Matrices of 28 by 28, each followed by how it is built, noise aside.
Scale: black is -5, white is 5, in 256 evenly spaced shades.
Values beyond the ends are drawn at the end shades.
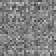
blocks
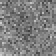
smooth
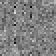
uneven columns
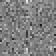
uneven columns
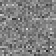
uneven rows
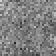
smooth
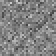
Hankel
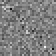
banded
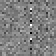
uneven columns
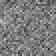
Hankel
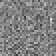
blocks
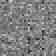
uneven columns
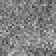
smooth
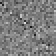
banded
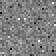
sparse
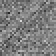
Hankel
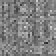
blocks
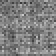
blocks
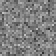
noise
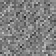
Hankel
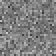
noise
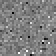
sparse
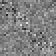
banded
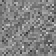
Hankel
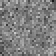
smooth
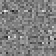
uneven rows
